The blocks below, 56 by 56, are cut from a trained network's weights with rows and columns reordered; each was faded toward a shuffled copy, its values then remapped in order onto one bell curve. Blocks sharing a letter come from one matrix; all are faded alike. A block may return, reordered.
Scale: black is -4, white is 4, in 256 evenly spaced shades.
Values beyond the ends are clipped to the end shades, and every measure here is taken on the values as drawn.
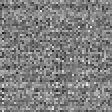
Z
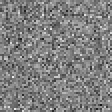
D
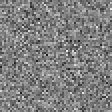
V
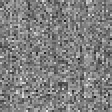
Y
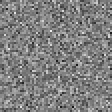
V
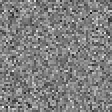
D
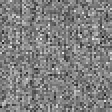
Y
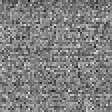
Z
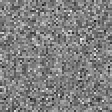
D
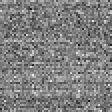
Z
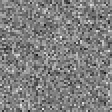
V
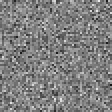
V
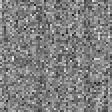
Y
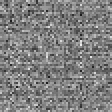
Z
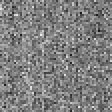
Y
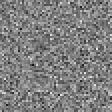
D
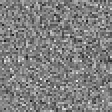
D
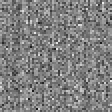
Y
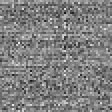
Z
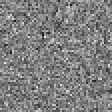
V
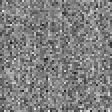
Y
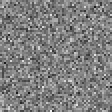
V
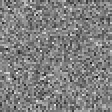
V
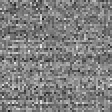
Z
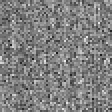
Y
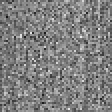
Y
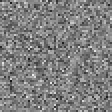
D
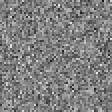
D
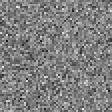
V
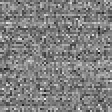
Z
